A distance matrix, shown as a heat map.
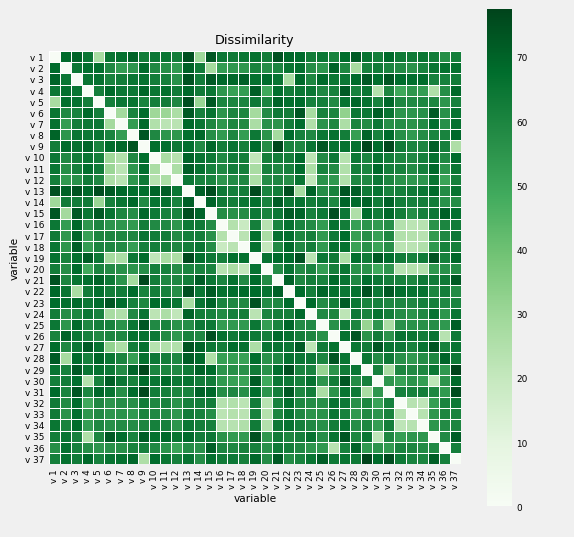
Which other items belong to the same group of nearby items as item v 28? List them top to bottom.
v 2, v 15
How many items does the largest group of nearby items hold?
8
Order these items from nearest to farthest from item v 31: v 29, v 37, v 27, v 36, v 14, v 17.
v 29, v 36, v 17, v 27, v 14, v 37
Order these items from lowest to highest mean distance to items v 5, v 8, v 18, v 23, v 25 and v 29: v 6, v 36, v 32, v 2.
v 32, v 36, v 2, v 6
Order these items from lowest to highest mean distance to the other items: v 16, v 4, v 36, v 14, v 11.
v 16, v 11, v 36, v 4, v 14
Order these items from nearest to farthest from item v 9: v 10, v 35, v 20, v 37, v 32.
v 37, v 20, v 32, v 10, v 35
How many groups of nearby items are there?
11
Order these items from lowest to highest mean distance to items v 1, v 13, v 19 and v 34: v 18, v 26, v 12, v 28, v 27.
v 12, v 18, v 27, v 26, v 28
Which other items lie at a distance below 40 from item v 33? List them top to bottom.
v 16, v 17, v 18, v 20, v 32, v 34
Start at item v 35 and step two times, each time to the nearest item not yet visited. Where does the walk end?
v 4
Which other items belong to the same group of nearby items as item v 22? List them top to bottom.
v 3
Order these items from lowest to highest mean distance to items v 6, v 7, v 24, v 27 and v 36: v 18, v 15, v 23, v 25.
v 25, v 18, v 15, v 23
